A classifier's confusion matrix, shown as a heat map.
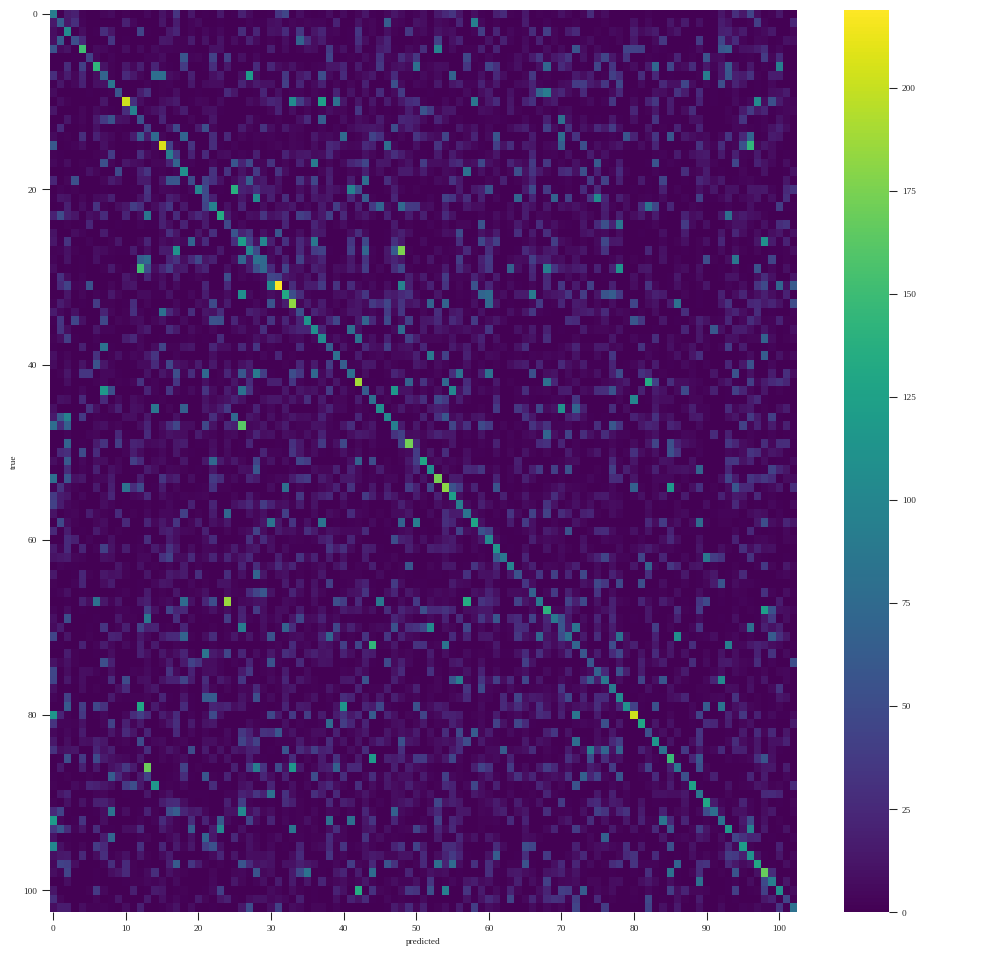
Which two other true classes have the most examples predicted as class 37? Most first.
10, 58
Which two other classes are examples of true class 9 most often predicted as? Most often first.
68, 67
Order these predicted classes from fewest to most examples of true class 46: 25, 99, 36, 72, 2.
36, 72, 99, 25, 2
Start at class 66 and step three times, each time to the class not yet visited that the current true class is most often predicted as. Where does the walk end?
70
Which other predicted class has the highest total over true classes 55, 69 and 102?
13
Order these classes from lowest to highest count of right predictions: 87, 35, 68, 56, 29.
87, 29, 56, 35, 68
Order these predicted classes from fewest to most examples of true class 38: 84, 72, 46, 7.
84, 72, 46, 7
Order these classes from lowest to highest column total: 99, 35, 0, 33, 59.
35, 99, 59, 33, 0
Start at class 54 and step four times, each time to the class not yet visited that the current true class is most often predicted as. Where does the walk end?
0
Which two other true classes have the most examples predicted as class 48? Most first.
27, 31
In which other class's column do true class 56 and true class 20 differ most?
25
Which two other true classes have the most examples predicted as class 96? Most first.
15, 93
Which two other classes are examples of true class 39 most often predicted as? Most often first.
52, 98
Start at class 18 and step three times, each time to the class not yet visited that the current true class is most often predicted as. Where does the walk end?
78
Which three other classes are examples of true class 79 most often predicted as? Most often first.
12, 40, 92
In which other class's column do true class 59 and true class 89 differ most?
30
